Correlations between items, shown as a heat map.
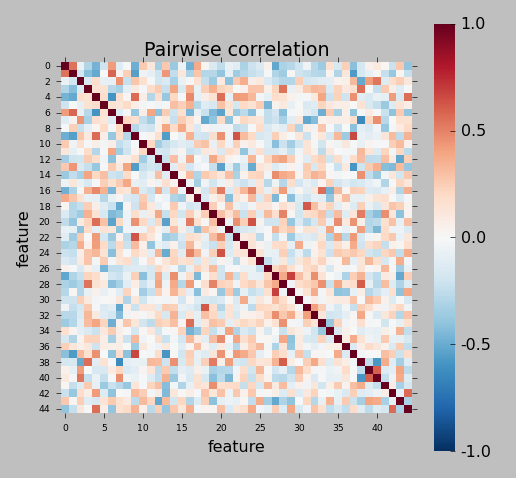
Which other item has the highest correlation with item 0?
1
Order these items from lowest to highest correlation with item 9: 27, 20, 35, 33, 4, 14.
14, 33, 27, 35, 20, 4
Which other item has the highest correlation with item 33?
16
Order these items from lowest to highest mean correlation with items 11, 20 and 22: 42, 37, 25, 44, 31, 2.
31, 25, 44, 2, 42, 37
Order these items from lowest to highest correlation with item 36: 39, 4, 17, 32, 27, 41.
27, 4, 32, 41, 39, 17
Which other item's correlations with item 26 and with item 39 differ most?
43
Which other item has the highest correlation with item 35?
20
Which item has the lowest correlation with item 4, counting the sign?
6
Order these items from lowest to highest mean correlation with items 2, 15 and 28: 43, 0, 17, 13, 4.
0, 17, 13, 43, 4
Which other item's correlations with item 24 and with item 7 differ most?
38
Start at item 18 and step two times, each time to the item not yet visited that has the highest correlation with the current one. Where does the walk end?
32
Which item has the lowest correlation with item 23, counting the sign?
11
